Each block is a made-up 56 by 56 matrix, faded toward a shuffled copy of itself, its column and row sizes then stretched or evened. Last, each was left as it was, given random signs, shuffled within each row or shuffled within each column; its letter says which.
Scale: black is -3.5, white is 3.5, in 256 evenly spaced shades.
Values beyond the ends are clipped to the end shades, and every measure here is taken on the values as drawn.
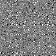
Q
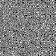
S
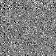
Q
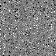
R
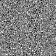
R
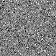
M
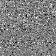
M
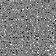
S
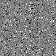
R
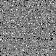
M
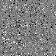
S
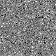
M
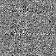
Q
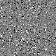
Q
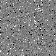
R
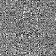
S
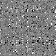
S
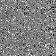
Q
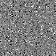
Q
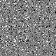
Q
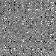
S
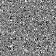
Q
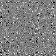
S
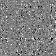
Q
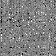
S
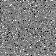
M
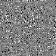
S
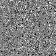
R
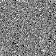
R
